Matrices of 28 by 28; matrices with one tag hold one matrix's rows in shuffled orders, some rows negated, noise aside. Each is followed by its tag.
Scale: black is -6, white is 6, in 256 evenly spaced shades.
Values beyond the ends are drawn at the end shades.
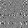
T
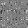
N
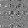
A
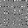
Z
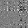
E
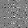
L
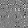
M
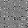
Z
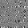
M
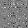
L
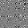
M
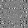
T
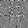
A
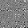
M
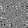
N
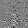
L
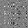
L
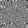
N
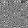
Z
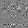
L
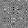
L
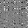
Z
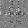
A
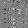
L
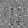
A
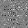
L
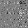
E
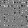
Z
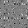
Z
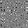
N
